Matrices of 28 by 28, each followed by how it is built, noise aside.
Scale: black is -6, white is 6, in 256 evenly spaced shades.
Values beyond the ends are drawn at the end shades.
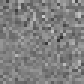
upper triangular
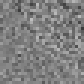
upper triangular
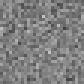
repeating columns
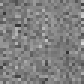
uneven columns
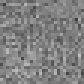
blocks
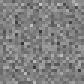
repeating columns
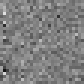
uneven columns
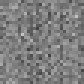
blocks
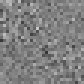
block diagonal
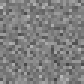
repeating columns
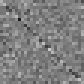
diagonal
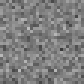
repeating columns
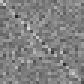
diagonal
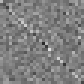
diagonal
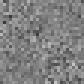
block diagonal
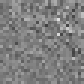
upper triangular
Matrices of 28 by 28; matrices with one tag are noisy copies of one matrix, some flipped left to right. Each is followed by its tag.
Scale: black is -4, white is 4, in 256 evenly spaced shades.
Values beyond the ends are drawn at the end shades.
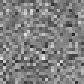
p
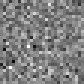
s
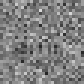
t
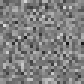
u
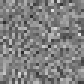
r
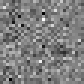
t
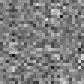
p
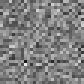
p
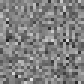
u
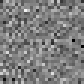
r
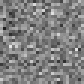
p
